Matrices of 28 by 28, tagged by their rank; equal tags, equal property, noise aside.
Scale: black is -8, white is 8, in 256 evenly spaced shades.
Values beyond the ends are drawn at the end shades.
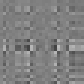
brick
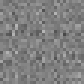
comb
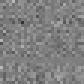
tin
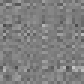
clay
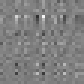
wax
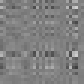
brick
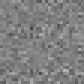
tin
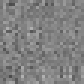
comb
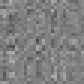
clay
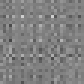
wax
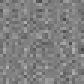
comb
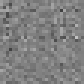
tin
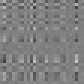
brick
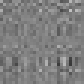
wax
